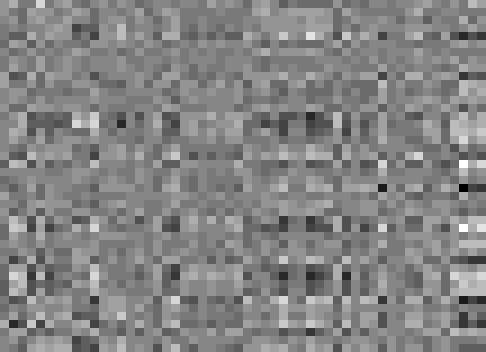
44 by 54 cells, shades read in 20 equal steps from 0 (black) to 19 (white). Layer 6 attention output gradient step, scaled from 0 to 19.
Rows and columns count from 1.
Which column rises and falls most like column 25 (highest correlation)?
21
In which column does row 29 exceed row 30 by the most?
52
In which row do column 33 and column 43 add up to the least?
24
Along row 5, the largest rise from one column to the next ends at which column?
39
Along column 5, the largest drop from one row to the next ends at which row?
41
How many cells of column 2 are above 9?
27
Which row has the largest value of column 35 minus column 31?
5
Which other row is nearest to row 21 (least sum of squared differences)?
29
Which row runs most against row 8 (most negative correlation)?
25
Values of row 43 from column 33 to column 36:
11 10 12 10
